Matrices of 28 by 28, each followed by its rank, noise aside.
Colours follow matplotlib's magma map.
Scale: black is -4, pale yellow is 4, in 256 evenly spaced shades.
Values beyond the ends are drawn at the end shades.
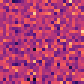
six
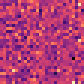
seven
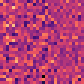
seven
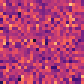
eight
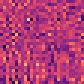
five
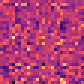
five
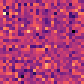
eight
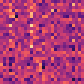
five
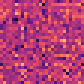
five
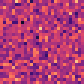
eight
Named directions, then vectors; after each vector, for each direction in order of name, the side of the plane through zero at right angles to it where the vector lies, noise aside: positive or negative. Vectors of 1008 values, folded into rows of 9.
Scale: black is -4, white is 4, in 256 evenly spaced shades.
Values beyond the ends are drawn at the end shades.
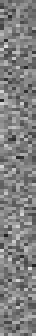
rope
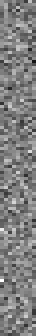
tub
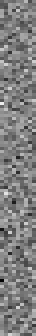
positive, negative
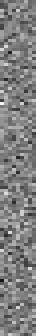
positive, negative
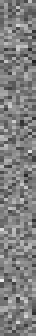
positive, positive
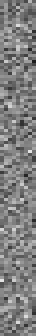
positive, positive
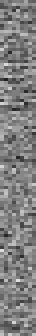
positive, negative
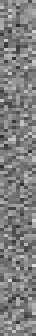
negative, negative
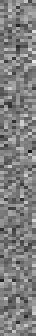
negative, negative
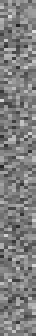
negative, negative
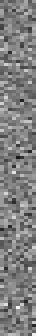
positive, negative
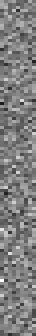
negative, positive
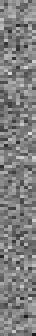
negative, negative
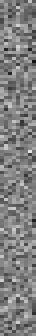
positive, positive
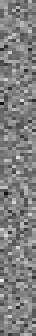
negative, positive
